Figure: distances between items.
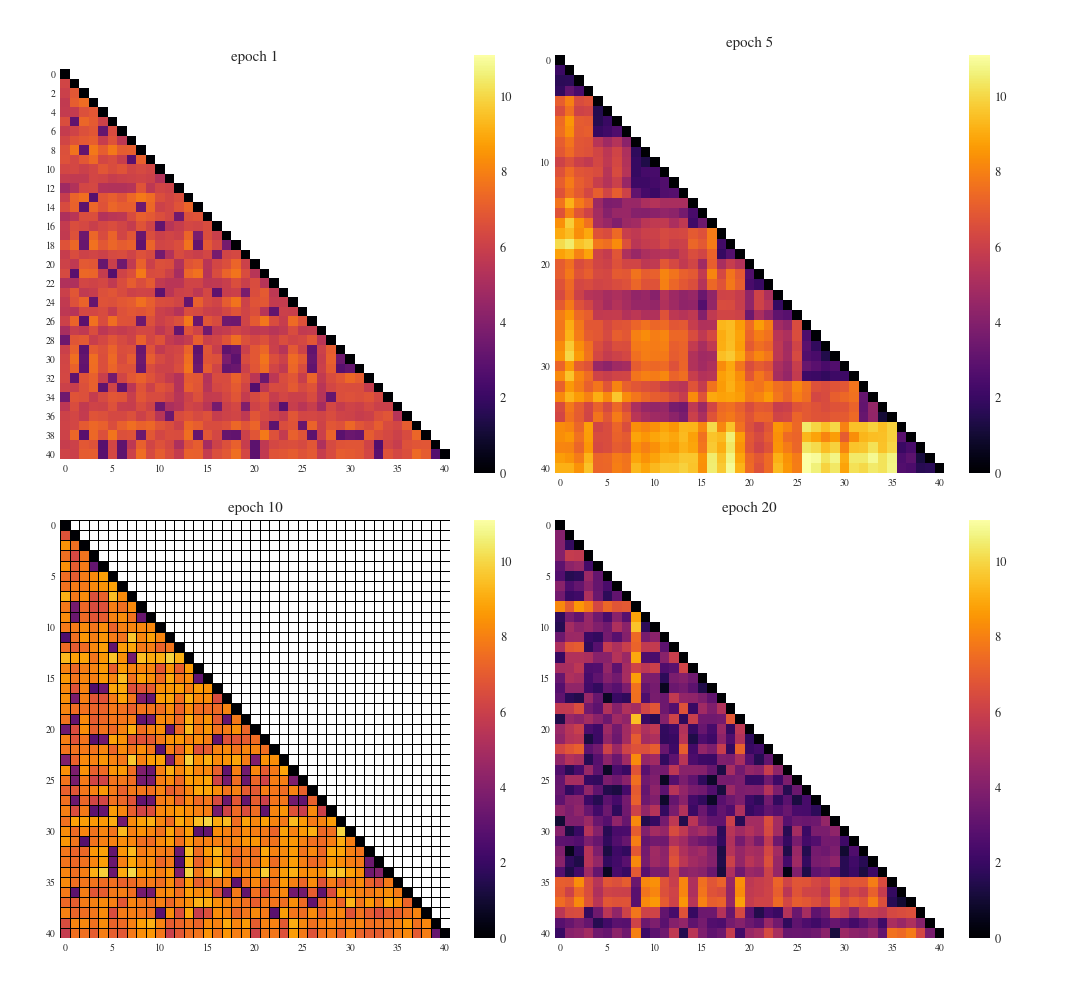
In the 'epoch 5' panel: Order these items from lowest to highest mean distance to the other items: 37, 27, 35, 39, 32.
35, 27, 32, 37, 39
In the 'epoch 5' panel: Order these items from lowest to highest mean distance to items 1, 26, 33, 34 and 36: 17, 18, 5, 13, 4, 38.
13, 5, 4, 38, 17, 18
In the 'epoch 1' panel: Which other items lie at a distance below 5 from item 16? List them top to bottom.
10, 19, 23, 35
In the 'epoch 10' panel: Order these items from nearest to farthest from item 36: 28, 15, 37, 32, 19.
19, 28, 37, 32, 15
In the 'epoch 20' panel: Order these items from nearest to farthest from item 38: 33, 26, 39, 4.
4, 39, 26, 33
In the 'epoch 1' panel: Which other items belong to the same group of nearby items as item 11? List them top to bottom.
36
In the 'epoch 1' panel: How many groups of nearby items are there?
10
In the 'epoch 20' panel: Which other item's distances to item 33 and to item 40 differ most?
13
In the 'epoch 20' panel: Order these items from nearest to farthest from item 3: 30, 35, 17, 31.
31, 17, 30, 35
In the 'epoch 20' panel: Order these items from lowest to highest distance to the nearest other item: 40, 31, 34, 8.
34, 40, 31, 8
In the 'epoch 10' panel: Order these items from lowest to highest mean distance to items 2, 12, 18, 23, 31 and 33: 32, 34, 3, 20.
32, 34, 20, 3
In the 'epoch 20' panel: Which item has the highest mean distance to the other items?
8
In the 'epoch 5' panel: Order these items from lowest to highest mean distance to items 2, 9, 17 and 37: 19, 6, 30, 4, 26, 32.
19, 4, 6, 30, 32, 26
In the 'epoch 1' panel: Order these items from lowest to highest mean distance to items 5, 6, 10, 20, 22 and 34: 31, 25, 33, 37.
33, 25, 37, 31
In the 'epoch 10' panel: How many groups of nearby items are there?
12
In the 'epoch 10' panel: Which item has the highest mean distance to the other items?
13
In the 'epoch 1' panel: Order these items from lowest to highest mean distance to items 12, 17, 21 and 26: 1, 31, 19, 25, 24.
31, 1, 25, 19, 24
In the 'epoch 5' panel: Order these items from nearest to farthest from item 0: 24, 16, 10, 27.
10, 24, 27, 16
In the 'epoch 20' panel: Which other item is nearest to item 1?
32
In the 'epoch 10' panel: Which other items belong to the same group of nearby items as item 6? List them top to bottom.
29
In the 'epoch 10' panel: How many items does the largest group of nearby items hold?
9
